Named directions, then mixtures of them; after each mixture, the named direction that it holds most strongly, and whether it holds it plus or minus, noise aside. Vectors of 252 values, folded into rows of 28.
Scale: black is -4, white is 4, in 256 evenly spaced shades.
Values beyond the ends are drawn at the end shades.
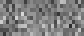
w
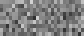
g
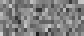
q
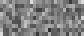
q, plus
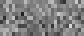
w, minus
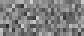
g, plus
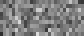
q, minus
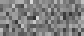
g, plus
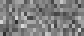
w, plus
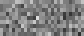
g, plus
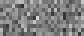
g, plus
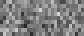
w, minus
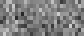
w, minus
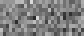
g, plus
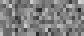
q, plus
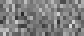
w, minus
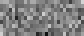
q, plus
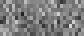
w, minus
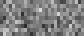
w, minus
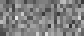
w, plus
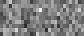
q, minus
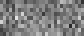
w, plus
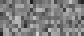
q, minus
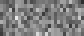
q, minus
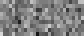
q, plus
